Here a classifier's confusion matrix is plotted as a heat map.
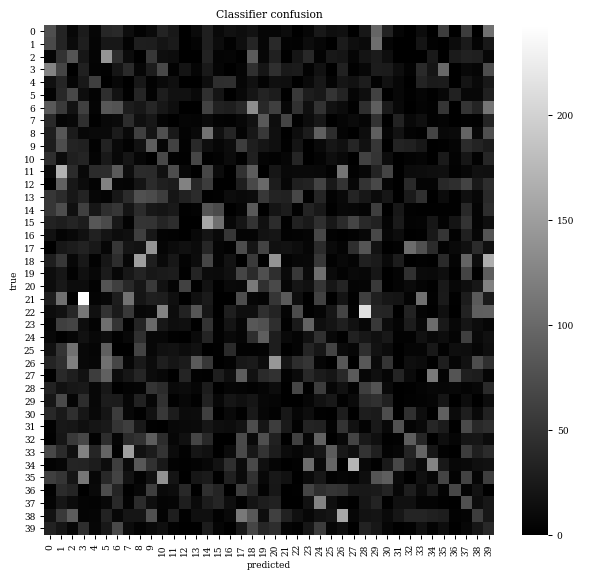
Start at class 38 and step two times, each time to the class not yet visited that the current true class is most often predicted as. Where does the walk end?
20
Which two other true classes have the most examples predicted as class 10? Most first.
35, 22
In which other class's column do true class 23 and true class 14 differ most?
34
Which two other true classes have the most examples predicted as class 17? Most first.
38, 27
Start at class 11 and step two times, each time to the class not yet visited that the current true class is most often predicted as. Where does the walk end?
29
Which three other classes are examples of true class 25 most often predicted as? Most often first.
2, 5, 8
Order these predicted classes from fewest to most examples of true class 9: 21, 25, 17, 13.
21, 25, 13, 17
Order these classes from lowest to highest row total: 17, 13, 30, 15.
30, 13, 17, 15
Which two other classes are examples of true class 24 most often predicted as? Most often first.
19, 37
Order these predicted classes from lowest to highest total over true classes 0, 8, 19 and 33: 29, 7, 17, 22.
22, 17, 7, 29
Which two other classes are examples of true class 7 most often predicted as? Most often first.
19, 21
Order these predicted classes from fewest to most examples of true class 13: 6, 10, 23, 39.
23, 6, 39, 10
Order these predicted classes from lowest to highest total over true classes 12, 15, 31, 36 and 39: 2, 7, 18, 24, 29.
7, 2, 29, 24, 18
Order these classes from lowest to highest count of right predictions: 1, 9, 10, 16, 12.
1, 16, 10, 9, 12
